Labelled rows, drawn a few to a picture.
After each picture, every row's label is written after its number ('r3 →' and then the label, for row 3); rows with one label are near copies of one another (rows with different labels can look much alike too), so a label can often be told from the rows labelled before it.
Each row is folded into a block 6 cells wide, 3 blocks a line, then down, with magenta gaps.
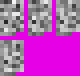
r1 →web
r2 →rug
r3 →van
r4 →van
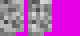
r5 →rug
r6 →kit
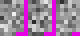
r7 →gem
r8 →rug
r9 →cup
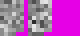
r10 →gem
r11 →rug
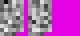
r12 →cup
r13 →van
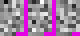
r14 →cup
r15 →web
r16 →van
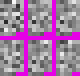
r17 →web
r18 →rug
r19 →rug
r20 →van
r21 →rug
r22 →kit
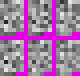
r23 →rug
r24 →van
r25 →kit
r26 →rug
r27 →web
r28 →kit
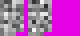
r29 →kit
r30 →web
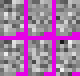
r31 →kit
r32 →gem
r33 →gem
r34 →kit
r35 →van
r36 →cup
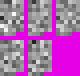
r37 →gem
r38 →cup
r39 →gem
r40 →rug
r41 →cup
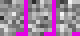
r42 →gem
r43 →cup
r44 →kit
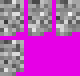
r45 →web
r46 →gem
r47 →gem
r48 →web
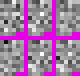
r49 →web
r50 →gem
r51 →kit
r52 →cup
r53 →gem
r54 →gem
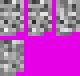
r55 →web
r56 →web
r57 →van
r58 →kit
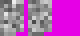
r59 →kit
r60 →rug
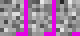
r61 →web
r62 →kit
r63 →cup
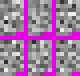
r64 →rug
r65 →van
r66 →web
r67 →web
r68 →cup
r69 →web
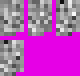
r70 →van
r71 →gem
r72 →cup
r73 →cup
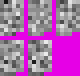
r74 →cup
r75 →gem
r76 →kit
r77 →rug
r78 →rug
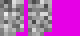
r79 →kit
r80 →web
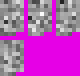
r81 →rug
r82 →gem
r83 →cup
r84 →van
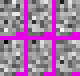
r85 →web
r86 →rug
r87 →cup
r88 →cup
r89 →cup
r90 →rug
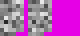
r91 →rug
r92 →web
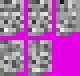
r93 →web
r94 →web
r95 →cup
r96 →rug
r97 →van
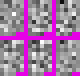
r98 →gem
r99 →van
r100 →cup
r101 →kit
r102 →kit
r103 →cup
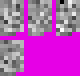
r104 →van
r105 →gem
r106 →cup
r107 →rug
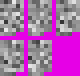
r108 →web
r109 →gem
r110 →rug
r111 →van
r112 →gem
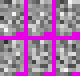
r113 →gem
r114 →gem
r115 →kit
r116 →cup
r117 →van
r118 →van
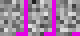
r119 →web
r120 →cup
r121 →van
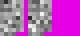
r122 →cup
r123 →gem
